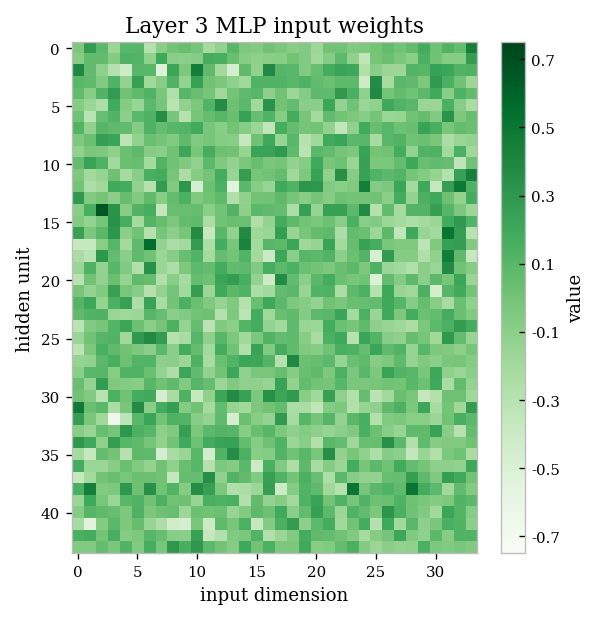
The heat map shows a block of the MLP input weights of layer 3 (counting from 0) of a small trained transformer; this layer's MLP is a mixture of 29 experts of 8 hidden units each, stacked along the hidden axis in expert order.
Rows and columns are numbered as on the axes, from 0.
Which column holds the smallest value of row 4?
8
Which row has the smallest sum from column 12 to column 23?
31
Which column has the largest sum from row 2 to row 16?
3
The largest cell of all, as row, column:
14, 2
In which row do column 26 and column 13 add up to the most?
34
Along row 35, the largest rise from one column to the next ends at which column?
12
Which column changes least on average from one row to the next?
19
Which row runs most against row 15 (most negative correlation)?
10
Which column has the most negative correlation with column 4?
21
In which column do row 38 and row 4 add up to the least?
17
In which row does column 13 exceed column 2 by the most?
30
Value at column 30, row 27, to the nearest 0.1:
-0.1
